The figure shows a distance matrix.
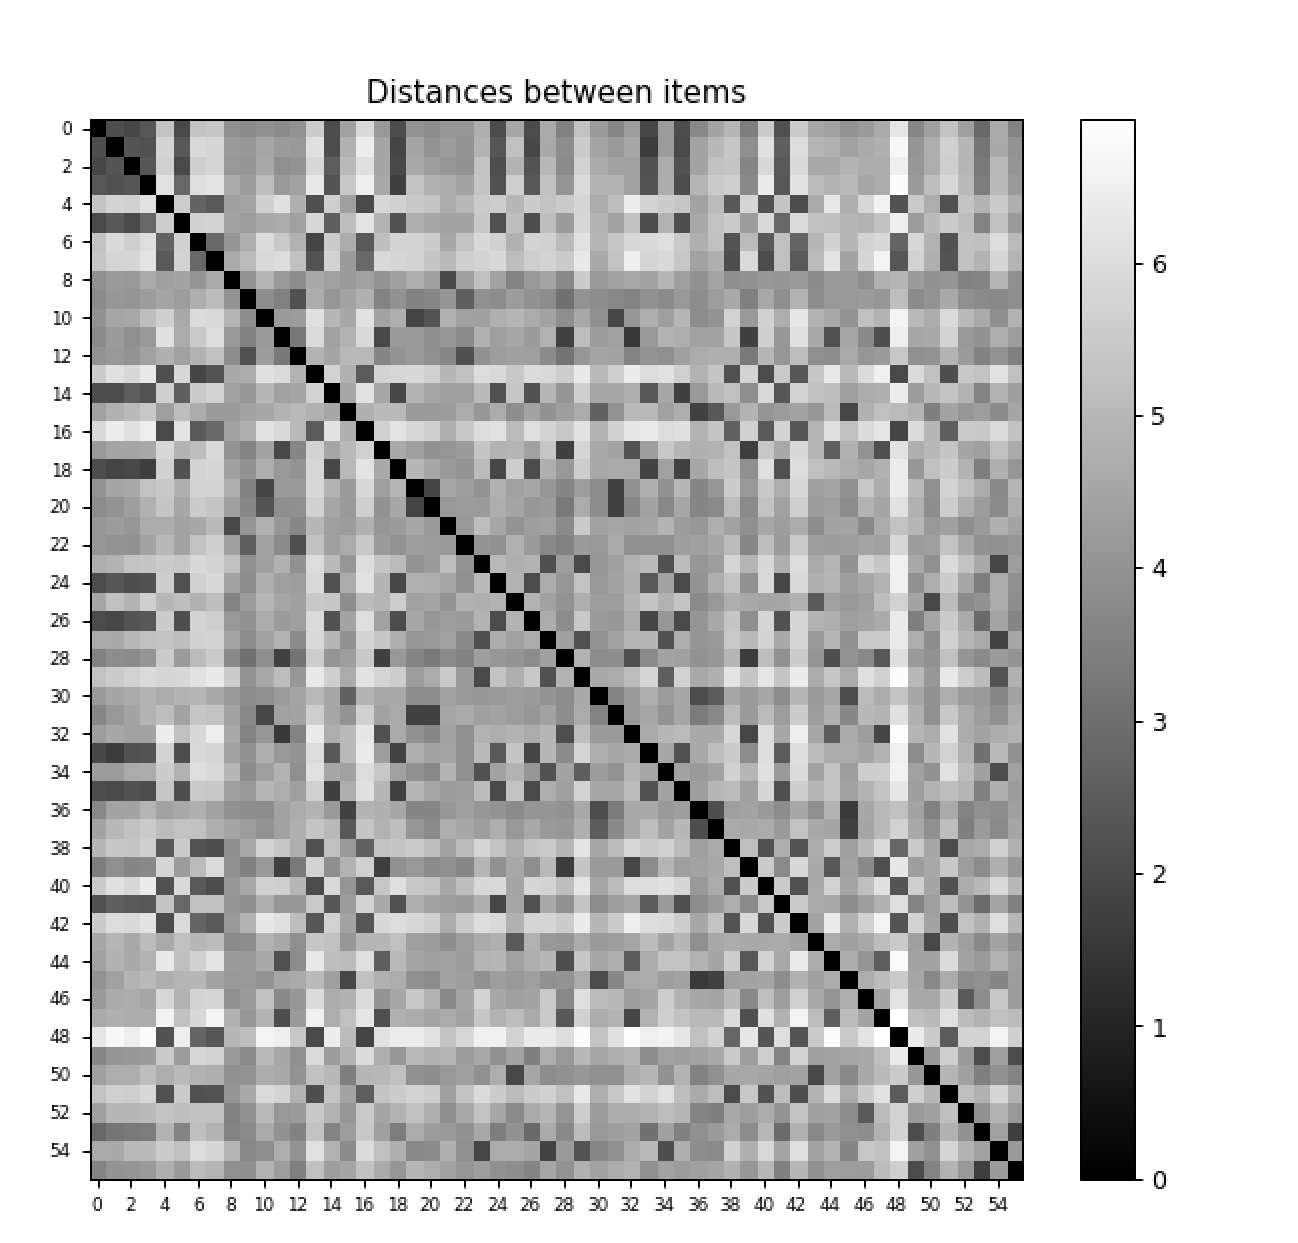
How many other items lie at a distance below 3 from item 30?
4
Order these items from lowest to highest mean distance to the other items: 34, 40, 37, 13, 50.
50, 37, 34, 40, 13
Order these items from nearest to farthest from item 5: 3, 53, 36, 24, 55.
24, 3, 53, 55, 36
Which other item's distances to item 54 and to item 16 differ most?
48
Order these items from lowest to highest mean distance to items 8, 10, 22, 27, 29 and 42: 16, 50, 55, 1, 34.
34, 50, 55, 1, 16
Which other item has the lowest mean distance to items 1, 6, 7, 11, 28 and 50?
39
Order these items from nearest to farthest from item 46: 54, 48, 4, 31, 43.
43, 31, 54, 4, 48
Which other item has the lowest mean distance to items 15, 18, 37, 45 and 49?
36
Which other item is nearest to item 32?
11
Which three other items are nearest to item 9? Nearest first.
12, 22, 28
